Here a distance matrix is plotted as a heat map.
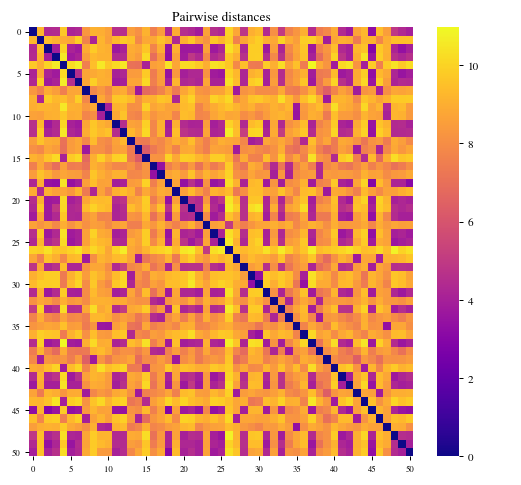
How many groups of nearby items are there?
8
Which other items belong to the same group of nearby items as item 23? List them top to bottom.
26
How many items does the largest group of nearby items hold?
23
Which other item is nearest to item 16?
17
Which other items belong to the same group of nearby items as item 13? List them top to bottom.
29, 30, 36
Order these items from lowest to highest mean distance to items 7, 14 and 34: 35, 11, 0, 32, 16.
16, 32, 35, 0, 11
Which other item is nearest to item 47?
35
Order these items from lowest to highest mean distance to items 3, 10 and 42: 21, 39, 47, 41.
41, 21, 47, 39
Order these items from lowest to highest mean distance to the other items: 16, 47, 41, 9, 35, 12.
41, 12, 16, 35, 47, 9
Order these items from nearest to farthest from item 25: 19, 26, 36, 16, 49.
49, 16, 19, 36, 26
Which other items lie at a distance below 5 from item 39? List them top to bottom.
1, 8, 19
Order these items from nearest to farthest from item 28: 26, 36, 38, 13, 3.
3, 38, 13, 36, 26
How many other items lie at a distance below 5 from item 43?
4
